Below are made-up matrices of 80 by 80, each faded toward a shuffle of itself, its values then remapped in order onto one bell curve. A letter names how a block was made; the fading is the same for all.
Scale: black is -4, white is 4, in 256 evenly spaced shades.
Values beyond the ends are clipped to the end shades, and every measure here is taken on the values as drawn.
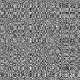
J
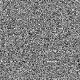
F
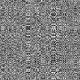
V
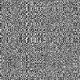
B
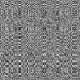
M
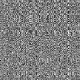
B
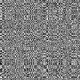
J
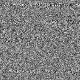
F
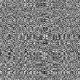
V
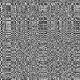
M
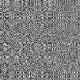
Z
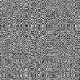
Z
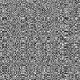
V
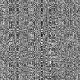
B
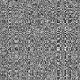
B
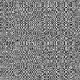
J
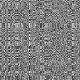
M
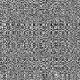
Z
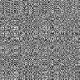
Z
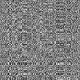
Z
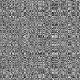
J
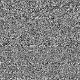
F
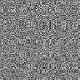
V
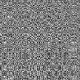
V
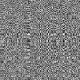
Z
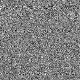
F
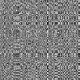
M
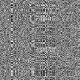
B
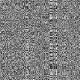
B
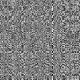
B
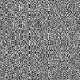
B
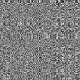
V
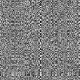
B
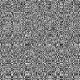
Z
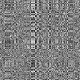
M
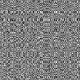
J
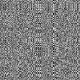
B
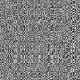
B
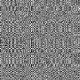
M
